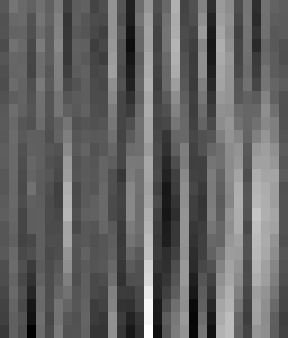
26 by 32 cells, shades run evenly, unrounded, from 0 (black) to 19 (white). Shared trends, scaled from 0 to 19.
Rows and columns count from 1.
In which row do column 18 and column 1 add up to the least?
26
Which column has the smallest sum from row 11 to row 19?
19
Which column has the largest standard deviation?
29
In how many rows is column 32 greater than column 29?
7
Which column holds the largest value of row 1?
20
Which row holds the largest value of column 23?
3
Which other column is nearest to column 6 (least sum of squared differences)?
9
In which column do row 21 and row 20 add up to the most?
17
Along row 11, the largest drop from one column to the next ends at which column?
18
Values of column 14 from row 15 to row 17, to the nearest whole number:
5 5 5
